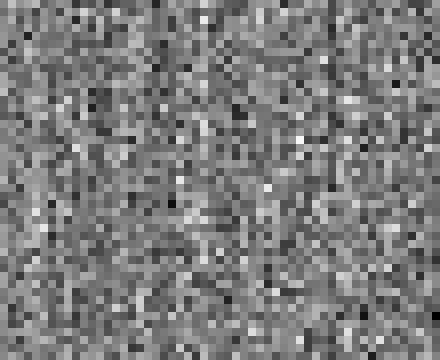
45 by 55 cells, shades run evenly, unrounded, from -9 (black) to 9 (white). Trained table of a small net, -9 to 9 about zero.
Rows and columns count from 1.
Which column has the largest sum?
26
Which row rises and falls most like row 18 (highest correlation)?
43
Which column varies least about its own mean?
27
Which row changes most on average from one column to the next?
3
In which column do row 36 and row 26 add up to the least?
22
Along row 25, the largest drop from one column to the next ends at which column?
39
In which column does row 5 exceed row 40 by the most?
55
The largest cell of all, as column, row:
38, 18
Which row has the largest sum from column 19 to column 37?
28
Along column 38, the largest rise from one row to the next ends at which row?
12
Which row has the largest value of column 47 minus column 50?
34
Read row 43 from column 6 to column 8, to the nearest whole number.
4 2 -2
